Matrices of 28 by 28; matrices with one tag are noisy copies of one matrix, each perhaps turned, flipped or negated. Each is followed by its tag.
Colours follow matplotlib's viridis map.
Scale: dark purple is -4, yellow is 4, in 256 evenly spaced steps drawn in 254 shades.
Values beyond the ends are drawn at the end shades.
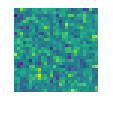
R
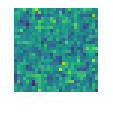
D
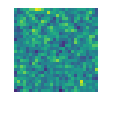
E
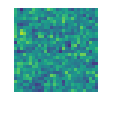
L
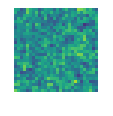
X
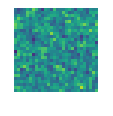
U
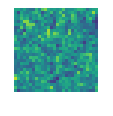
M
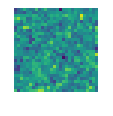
E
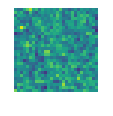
D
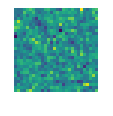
U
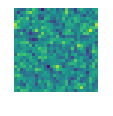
U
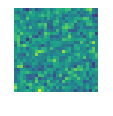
R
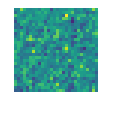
R
